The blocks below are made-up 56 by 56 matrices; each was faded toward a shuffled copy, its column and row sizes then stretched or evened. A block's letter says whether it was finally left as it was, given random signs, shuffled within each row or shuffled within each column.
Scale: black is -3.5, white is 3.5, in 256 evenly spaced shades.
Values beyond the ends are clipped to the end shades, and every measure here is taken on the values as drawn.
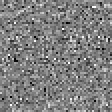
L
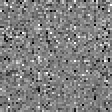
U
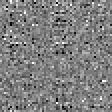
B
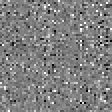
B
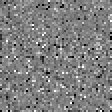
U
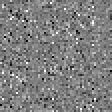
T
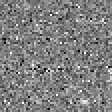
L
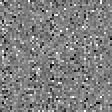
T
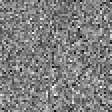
T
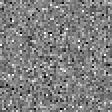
T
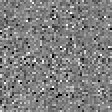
B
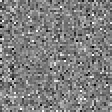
T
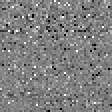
L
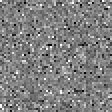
L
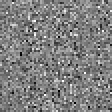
T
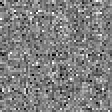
B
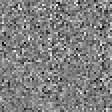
U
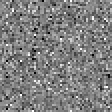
T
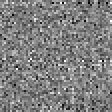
L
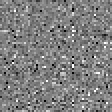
B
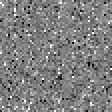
T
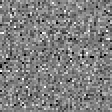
L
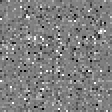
U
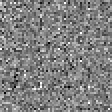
U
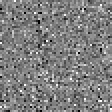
U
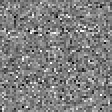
L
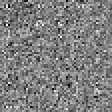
B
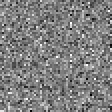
T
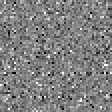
U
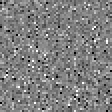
T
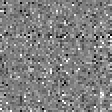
U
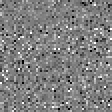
B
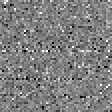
L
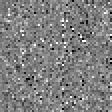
T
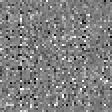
B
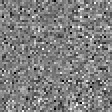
B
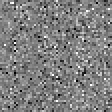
T
